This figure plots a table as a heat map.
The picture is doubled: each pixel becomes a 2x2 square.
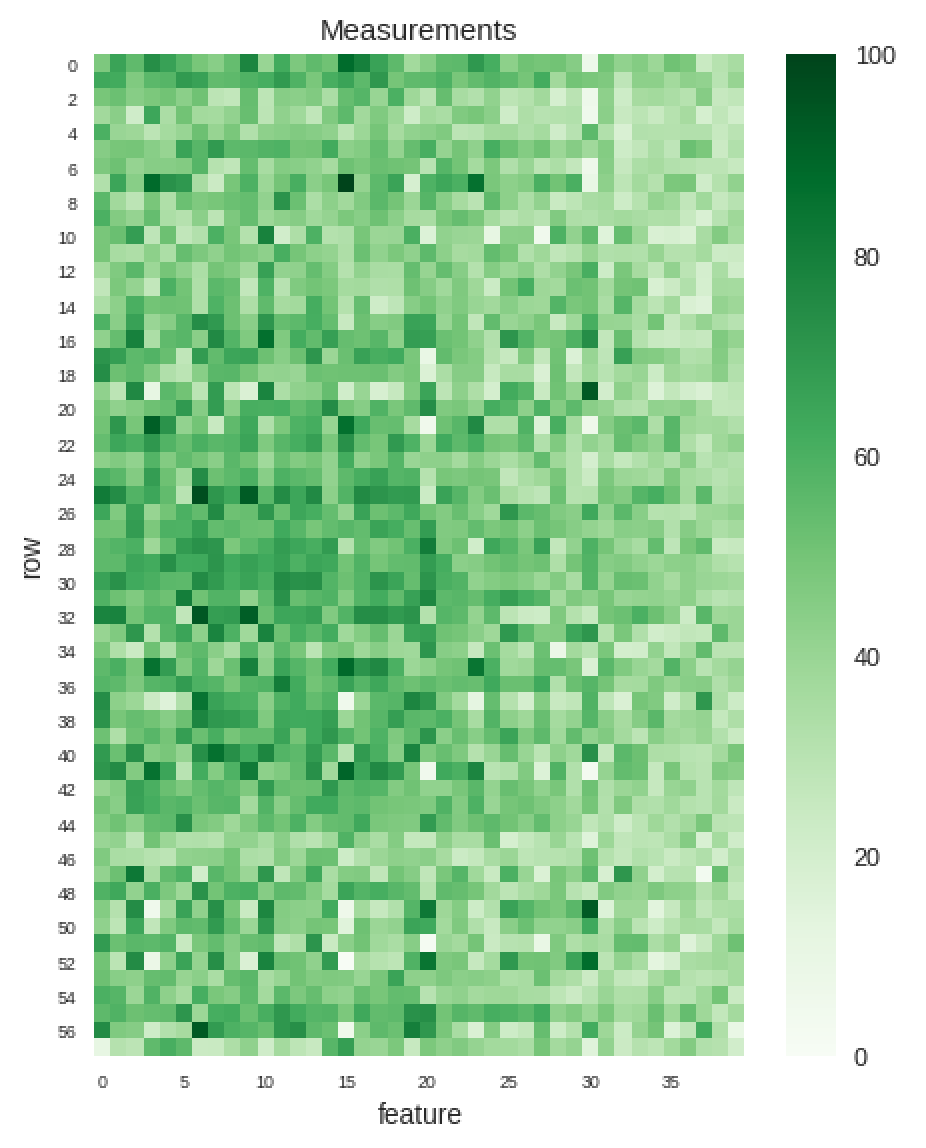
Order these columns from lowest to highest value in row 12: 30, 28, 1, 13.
28, 1, 13, 30
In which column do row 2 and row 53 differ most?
8
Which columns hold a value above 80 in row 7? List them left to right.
3, 15, 23
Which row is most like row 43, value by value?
42
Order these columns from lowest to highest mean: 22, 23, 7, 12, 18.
23, 22, 18, 12, 7
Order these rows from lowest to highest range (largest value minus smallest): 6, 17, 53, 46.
46, 53, 6, 17
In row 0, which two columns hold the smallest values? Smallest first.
30, 37
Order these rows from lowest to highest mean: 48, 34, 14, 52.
34, 14, 52, 48
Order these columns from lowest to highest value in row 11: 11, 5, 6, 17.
17, 6, 5, 11
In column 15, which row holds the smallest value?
52
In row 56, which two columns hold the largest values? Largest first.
6, 19
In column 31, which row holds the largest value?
35
